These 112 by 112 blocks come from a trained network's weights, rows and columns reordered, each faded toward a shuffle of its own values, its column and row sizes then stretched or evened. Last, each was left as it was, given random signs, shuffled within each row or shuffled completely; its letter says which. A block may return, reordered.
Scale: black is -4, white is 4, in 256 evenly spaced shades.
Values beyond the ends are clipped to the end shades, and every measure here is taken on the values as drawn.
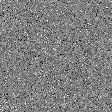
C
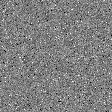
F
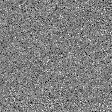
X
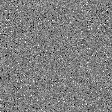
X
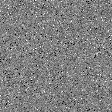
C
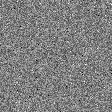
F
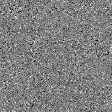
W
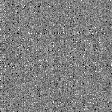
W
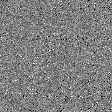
X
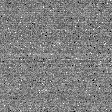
W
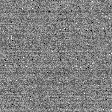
W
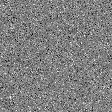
F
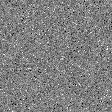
F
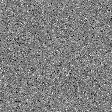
C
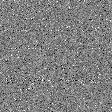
C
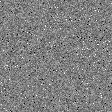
F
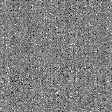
W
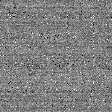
W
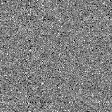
W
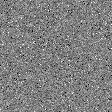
F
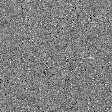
X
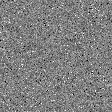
F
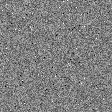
F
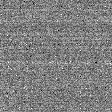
W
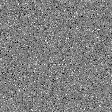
C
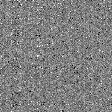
W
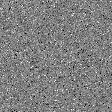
C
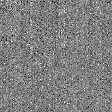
W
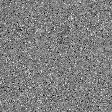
C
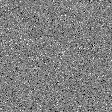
F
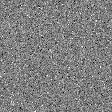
F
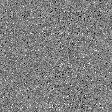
X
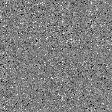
X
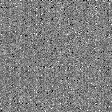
W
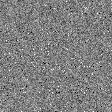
C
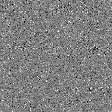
W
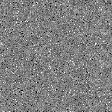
W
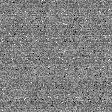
W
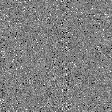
W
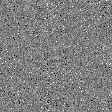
X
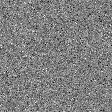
F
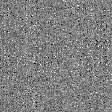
W
